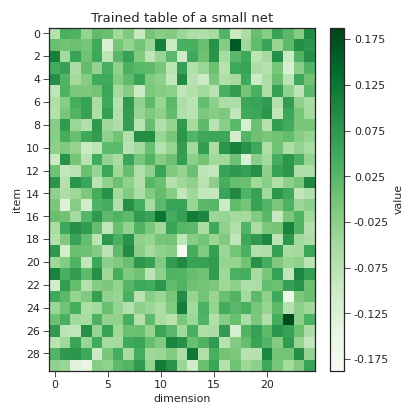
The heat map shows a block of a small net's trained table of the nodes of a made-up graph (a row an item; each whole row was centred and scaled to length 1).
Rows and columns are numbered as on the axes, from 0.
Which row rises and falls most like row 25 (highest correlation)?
8
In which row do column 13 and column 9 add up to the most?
16
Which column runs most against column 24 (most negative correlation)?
19
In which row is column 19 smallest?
4
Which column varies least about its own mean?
6
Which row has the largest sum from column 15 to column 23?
1
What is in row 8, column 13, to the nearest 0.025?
-0.05
